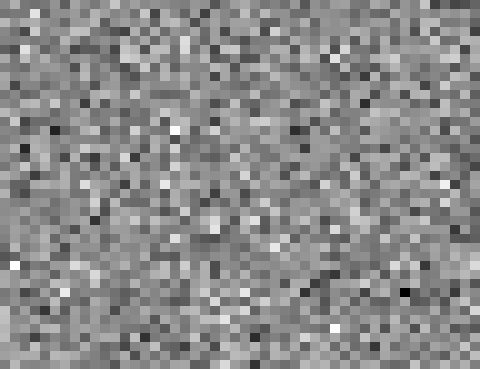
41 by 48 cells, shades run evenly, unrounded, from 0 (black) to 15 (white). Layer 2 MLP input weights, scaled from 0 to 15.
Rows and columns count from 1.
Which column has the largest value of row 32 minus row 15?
6
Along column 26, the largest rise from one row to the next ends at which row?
39
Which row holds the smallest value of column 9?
12
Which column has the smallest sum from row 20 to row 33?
3
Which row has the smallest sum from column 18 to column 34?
22
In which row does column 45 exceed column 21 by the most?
23
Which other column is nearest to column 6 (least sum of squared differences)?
20
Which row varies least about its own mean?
16
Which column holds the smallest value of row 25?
10
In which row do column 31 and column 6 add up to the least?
15
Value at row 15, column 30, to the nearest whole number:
3
